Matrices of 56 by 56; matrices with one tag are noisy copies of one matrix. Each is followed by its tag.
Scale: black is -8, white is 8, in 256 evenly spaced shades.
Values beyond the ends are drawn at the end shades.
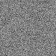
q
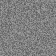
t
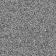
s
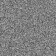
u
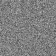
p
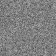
p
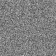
p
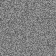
u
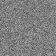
u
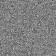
u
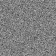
q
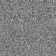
q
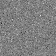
p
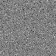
t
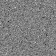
s
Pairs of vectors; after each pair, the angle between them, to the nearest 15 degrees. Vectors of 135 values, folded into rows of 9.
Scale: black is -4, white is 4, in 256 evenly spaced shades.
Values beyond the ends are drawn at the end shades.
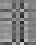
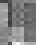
105 degrees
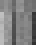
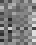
120 degrees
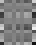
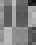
105 degrees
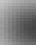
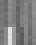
90 degrees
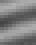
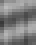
15 degrees
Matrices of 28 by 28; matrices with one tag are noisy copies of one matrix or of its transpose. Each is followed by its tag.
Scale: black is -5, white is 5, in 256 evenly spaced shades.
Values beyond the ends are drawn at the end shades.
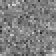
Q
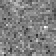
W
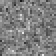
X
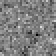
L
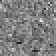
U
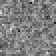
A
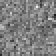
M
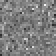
M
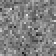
L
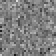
Q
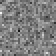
A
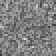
M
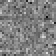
A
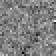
L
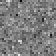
U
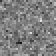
U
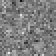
X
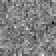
L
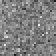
M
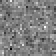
W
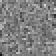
M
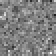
Q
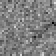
L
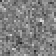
U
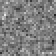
Q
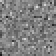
M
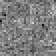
X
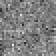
X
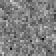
W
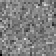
M
